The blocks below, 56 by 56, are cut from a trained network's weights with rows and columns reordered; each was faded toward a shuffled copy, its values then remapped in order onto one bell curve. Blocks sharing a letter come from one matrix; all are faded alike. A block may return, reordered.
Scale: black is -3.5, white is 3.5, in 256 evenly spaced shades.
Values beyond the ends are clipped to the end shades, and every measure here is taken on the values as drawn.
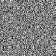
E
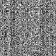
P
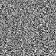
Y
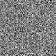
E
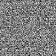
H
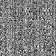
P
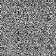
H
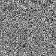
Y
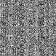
P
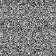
H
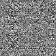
H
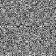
Y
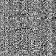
P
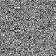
Y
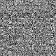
H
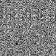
E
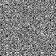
Y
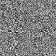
Y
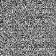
H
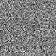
Y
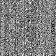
P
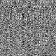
E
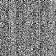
P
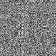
E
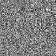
Y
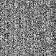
P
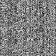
P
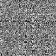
H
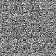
H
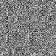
E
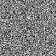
E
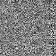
H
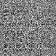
H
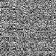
H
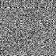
Y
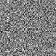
E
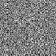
E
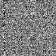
H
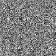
Y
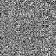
E
